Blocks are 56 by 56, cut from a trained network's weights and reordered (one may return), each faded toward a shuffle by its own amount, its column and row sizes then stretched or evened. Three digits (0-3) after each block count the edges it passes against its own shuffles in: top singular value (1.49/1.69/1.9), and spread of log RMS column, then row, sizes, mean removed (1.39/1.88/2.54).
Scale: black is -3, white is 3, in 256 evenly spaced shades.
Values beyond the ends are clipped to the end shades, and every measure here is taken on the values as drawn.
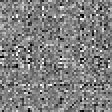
2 2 2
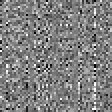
3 3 0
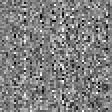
0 3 0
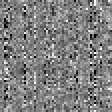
2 3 1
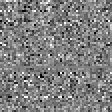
0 1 3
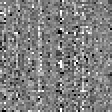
0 3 1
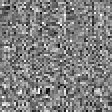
3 2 1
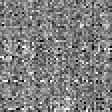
0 0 2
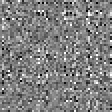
1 3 2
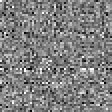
3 2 2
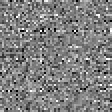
0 1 2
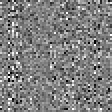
0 3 1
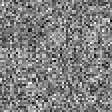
2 0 0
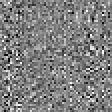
2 3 1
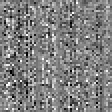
1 3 1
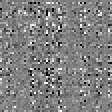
0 3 3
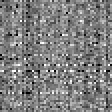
2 0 3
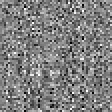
2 2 0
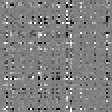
1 3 3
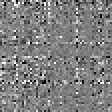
0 3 3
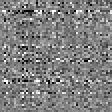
3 2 3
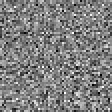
2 0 1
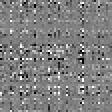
1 3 3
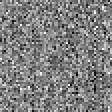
0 1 0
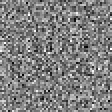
2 1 0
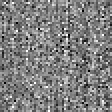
0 1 0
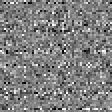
1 1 3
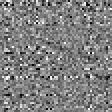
2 2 3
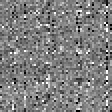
0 3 1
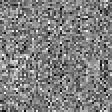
2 2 0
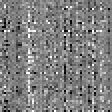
2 3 2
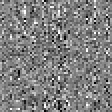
2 3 0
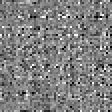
0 1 3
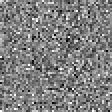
0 1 1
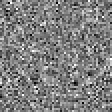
2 2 0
